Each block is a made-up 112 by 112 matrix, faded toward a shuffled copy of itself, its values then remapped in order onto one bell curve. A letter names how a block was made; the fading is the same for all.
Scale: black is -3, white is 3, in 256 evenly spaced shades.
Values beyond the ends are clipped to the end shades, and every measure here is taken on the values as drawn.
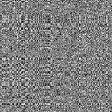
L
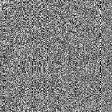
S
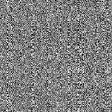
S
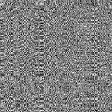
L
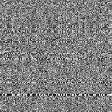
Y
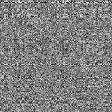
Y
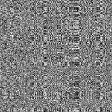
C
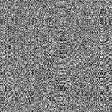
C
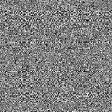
Y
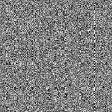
S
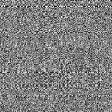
Y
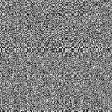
C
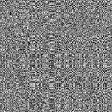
L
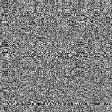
Y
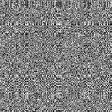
C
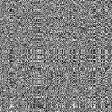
L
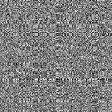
C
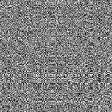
C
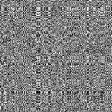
L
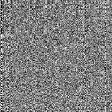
S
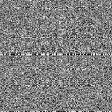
Y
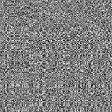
C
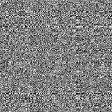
Y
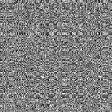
C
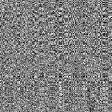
C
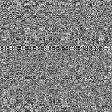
Y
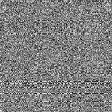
Y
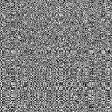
L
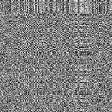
L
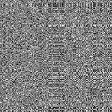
C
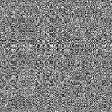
C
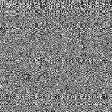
Y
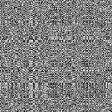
L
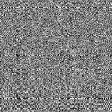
Y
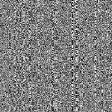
S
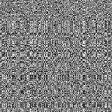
L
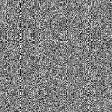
S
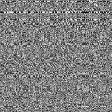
Y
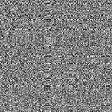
Y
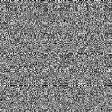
Y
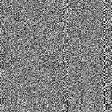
S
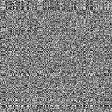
C
